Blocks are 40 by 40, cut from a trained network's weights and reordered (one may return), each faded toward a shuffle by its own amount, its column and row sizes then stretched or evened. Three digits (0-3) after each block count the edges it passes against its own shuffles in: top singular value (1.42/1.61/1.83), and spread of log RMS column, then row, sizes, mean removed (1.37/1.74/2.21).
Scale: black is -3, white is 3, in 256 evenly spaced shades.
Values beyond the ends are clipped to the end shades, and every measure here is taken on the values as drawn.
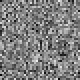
2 0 0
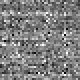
1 1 2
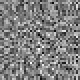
3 2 1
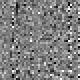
0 3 1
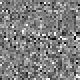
1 1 2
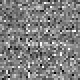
0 1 0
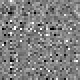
0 1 2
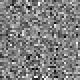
0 2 1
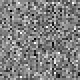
2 1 0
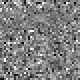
0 1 2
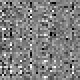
2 3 2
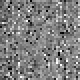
0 1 0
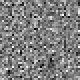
2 2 1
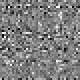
0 2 3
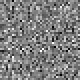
1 1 1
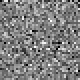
0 0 2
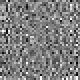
3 3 1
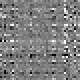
2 3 3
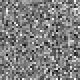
1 2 0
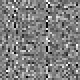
1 3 0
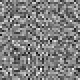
3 1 2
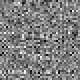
3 0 2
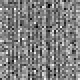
3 0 0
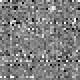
0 0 3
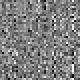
3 3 1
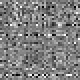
2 1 3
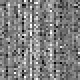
3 3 0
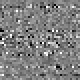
0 1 3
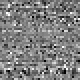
0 0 3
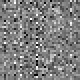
0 3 1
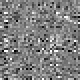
2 2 3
